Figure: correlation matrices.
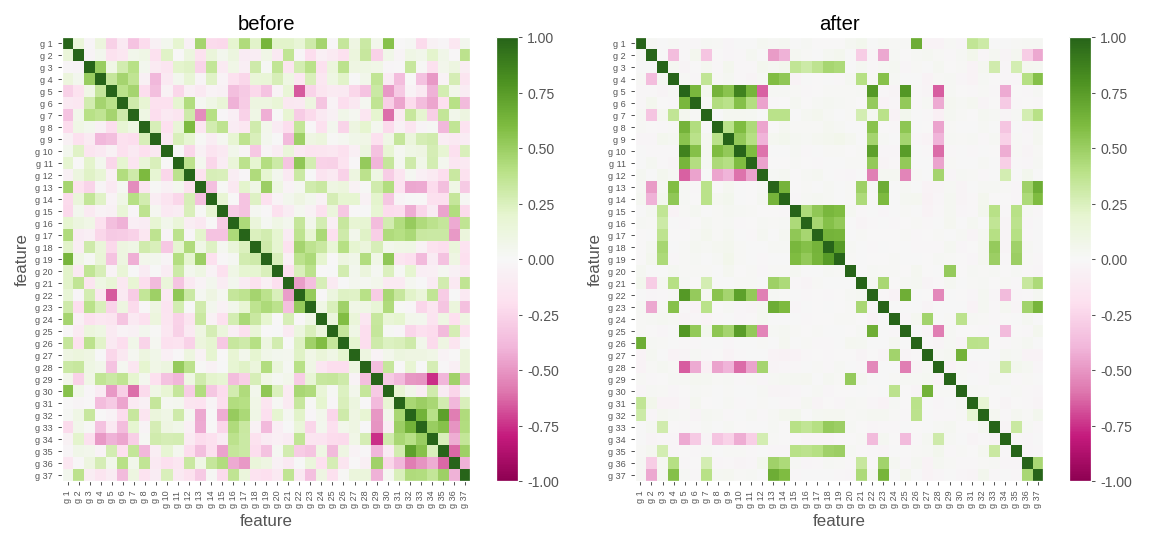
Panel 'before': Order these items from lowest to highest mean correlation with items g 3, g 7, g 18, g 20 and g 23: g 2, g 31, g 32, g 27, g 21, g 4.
g 21, g 2, g 31, g 27, g 32, g 4
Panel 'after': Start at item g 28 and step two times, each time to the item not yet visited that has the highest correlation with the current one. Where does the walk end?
g 34
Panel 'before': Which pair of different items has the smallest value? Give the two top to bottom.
g 29, g 34
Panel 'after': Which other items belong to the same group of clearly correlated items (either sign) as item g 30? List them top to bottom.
g 24, g 27
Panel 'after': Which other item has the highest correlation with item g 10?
g 5
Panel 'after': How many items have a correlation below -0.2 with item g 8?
3
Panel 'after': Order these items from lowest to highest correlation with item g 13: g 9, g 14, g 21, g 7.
g 9, g 7, g 21, g 14
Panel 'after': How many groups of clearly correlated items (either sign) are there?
6
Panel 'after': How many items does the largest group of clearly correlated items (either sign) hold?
11
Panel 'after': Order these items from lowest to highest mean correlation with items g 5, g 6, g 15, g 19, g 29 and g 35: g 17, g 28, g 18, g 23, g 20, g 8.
g 28, g 23, g 20, g 8, g 17, g 18
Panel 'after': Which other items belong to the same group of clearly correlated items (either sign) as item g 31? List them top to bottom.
g 1, g 26, g 32
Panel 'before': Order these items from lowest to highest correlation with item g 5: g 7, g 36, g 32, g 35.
g 32, g 36, g 35, g 7
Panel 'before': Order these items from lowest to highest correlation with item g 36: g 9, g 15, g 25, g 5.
g 9, g 5, g 25, g 15
